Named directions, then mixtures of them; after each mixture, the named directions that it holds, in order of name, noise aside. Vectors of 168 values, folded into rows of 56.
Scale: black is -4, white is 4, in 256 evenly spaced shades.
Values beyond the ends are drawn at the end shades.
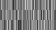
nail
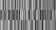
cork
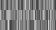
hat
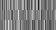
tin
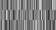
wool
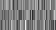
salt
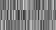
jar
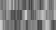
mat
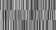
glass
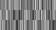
mat, salt, wool.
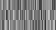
wool.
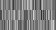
mat, nail, wool.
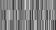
hat, nail, salt.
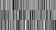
nail, salt.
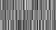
glass, nail.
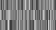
hat.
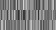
jar.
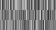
glass, jar, tin.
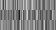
cork, jar, salt.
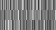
tin.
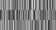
cork, glass, hat.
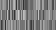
jar.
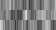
mat.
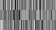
cork, mat, tin.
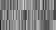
jar, mat.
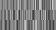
salt, wool.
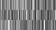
cork, glass, tin.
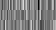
jar, tin.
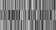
cork.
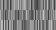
glass, jar.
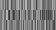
cork, wool.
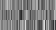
mat, salt, tin.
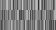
salt, tin.
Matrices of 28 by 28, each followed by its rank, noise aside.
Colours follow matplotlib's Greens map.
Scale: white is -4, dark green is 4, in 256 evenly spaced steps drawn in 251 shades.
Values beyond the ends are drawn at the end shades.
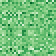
five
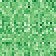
five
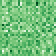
three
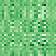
two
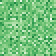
five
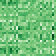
three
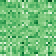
three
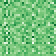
three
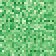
five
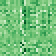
three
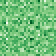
four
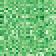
four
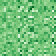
three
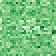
six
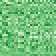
five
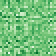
four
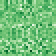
four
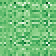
two
